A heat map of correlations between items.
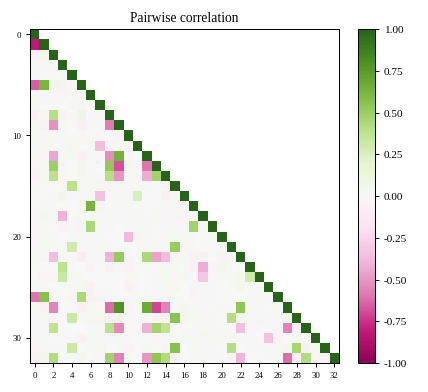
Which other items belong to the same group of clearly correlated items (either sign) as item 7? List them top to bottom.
11, 16
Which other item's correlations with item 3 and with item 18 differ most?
23
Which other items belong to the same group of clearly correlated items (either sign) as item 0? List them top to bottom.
1, 5, 26
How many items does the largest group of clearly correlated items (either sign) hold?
10
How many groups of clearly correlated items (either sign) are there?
8
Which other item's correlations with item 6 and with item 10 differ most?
17
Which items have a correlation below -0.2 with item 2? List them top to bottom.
9, 12, 22, 27
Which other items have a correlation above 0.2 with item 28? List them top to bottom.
4, 15, 21, 31
